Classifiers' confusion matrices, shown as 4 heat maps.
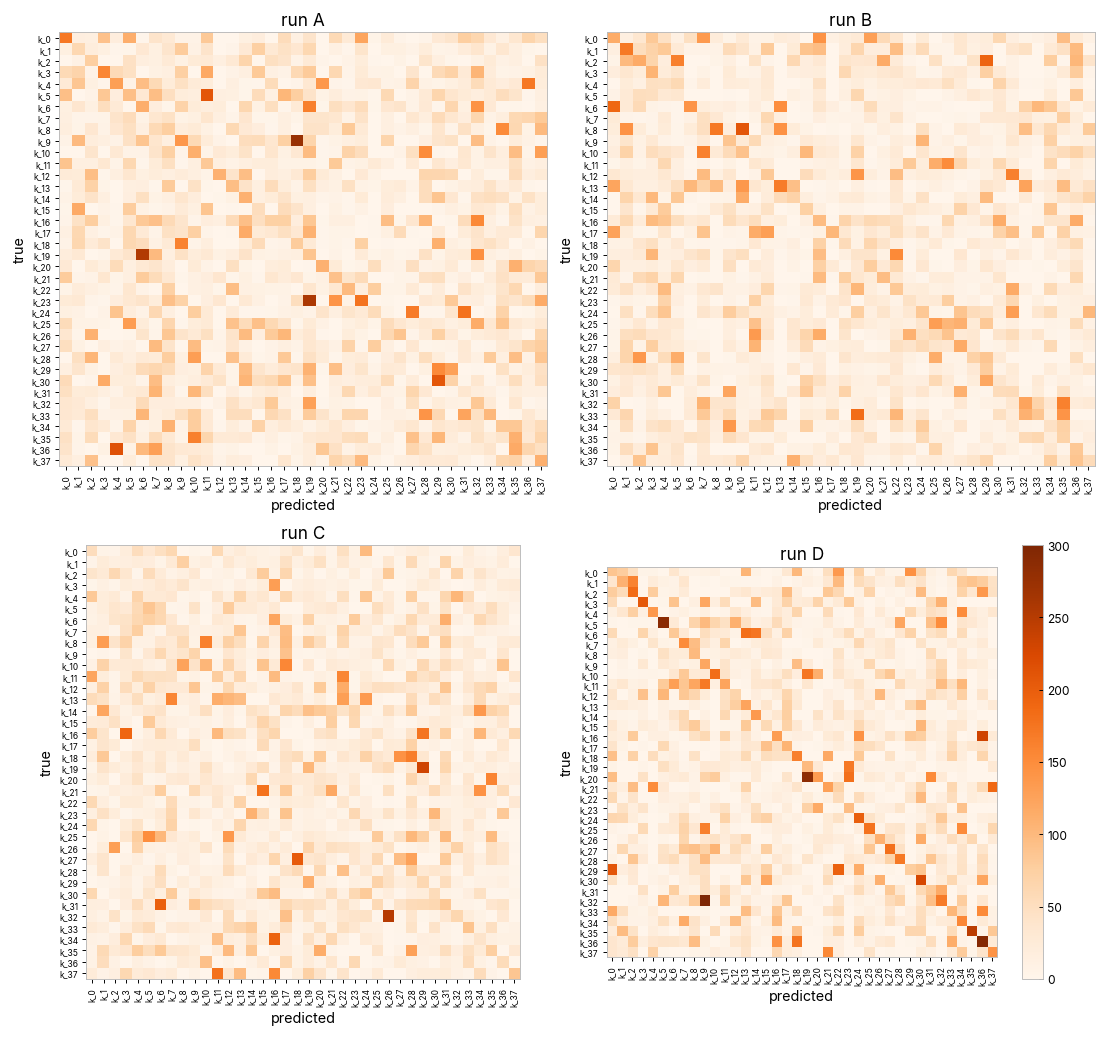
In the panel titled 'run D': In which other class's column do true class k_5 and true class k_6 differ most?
k_14
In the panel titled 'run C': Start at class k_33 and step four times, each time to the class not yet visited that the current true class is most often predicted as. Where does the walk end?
k_3
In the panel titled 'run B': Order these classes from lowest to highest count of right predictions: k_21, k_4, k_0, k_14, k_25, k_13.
k_4, k_14, k_21, k_0, k_25, k_13
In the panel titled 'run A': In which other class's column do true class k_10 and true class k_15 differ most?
k_28
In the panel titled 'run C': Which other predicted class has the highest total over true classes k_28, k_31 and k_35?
k_6
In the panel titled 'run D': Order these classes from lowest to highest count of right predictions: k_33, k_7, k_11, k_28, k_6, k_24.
k_6, k_33, k_11, k_7, k_28, k_24
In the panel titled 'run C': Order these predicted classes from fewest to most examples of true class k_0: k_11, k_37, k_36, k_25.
k_25, k_36, k_37, k_11
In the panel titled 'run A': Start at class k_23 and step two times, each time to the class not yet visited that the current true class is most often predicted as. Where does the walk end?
k_6
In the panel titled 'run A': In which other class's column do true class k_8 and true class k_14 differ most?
k_34
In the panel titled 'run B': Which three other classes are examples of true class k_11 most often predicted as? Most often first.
k_26, k_25, k_23
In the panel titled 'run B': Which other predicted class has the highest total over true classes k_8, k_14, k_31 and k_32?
k_10
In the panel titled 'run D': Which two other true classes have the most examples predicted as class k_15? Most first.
k_30, k_17
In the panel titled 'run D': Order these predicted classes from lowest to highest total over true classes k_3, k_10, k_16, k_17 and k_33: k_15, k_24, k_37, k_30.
k_37, k_15, k_30, k_24
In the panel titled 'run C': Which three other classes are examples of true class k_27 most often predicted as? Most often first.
k_18, k_28, k_31
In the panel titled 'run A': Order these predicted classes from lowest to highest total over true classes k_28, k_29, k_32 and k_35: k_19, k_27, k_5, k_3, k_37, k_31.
k_3, k_31, k_5, k_27, k_37, k_19
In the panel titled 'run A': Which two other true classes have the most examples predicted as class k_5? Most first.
k_25, k_0
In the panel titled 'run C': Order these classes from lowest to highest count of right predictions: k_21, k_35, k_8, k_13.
k_8, k_35, k_13, k_21
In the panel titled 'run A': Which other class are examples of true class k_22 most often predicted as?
k_13
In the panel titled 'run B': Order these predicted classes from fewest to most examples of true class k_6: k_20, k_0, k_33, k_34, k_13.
k_20, k_34, k_33, k_13, k_0
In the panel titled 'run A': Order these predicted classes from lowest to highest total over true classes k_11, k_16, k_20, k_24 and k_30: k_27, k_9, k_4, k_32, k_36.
k_9, k_36, k_4, k_32, k_27
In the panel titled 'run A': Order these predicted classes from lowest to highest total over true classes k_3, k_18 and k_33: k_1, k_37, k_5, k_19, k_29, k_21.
k_37, k_21, k_5, k_1, k_19, k_29
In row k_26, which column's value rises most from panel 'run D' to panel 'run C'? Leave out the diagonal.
k_2
